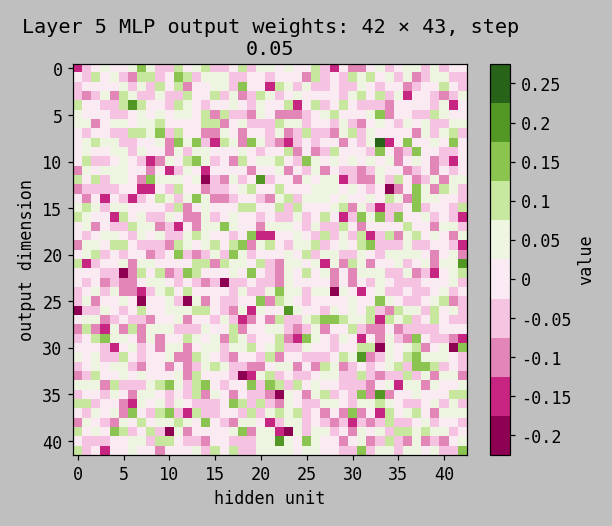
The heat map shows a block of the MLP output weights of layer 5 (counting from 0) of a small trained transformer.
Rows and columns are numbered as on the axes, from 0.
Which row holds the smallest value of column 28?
24
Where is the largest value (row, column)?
8, 33
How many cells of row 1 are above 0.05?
8
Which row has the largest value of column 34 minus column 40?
40
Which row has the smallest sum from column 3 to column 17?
23
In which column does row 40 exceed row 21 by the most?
22
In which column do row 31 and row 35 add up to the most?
31
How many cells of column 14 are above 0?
20
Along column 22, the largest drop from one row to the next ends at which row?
35
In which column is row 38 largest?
14
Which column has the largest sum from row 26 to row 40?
37
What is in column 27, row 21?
-0.15
